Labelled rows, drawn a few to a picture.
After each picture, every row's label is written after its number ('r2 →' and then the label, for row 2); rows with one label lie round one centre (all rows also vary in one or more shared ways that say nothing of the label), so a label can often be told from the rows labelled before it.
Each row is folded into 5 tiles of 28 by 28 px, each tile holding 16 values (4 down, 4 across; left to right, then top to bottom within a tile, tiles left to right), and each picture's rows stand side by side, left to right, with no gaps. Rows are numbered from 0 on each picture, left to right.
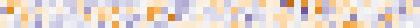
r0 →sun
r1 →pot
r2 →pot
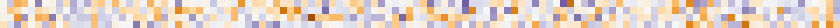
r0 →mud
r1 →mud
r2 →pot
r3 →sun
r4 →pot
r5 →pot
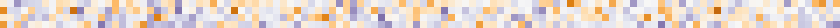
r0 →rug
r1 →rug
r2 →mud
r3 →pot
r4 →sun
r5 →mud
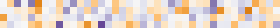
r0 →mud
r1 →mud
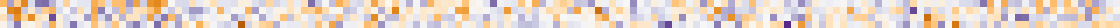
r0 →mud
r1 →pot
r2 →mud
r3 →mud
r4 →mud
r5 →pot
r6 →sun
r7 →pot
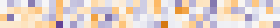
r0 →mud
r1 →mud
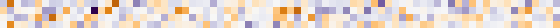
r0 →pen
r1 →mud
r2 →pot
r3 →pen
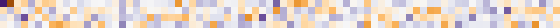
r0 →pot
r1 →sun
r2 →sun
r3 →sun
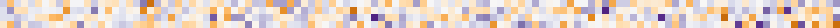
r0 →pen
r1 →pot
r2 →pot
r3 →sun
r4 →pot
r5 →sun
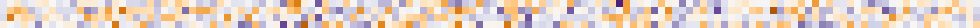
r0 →sun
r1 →sun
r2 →pot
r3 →mud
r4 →pen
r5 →rug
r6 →pen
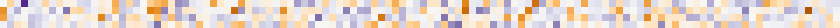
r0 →rug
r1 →pot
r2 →rug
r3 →rug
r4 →sun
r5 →pen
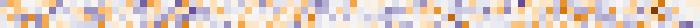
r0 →pot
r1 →pot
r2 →pot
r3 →pot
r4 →rug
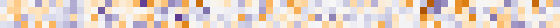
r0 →mud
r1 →pot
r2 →pot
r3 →rug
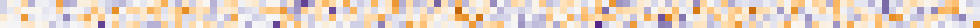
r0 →sun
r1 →mud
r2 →rug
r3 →mud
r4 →sun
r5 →mud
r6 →pen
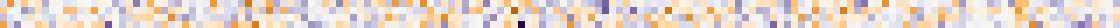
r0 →pot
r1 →pot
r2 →rug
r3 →sun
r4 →pen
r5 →rug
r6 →rug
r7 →mud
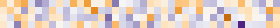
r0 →pot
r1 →sun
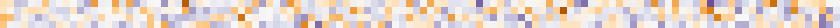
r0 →rug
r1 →rug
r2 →pot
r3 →pot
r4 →rug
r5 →rug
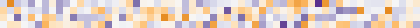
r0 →pot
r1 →sun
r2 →pot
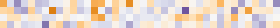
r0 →rug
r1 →pen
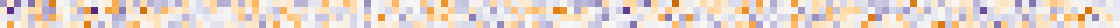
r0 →pen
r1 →rug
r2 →rug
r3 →sun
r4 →rug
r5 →mud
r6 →pot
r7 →pen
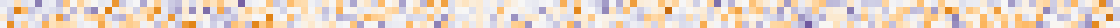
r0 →pen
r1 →pot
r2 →sun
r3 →pot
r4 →pen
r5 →mud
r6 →pen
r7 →mud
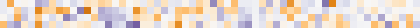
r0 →mud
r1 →mud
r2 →pot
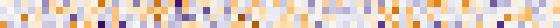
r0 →sun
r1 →rug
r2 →sun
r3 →sun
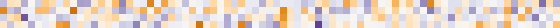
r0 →rug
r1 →pot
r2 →rug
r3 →pen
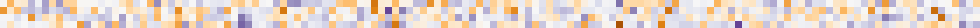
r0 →pot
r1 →mud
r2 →rug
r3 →pot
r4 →pen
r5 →sun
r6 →rug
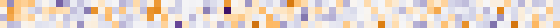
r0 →sun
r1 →sun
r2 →pot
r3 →pot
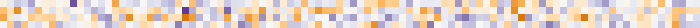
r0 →mud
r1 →sun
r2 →mud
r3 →rug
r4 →sun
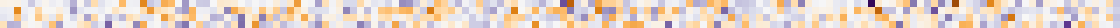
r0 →mud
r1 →sun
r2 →sun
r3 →sun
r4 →pot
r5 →pot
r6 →mud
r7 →pot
